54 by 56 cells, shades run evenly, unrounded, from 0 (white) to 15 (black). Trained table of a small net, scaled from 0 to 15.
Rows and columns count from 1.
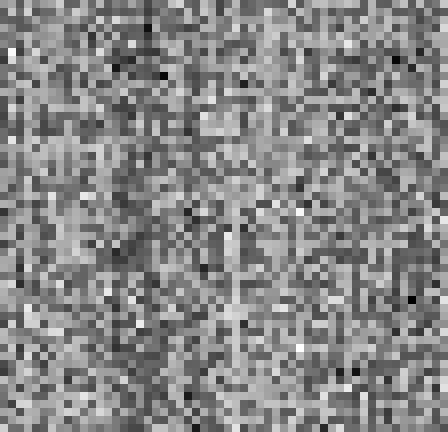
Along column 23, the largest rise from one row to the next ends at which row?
2
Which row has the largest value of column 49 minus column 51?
48
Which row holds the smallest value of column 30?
54
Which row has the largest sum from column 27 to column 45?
36
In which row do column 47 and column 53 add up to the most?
20
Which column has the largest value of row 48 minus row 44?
9
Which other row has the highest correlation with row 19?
50
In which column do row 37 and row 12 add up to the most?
47
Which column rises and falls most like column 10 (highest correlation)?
38
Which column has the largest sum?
19
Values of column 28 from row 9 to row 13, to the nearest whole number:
5 10 9 10 8
